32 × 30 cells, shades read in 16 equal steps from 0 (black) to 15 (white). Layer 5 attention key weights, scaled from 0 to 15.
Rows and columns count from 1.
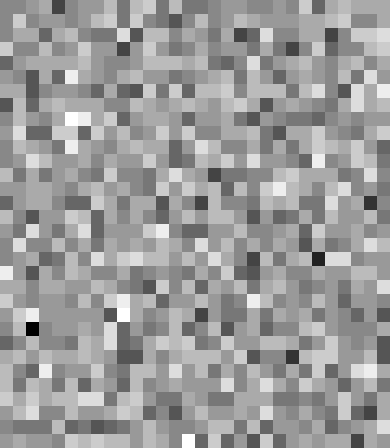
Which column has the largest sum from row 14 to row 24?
17
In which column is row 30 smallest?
29
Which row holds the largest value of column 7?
9
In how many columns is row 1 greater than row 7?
13
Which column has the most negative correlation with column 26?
30
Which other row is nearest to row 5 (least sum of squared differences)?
8
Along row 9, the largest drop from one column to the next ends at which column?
10
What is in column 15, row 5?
10
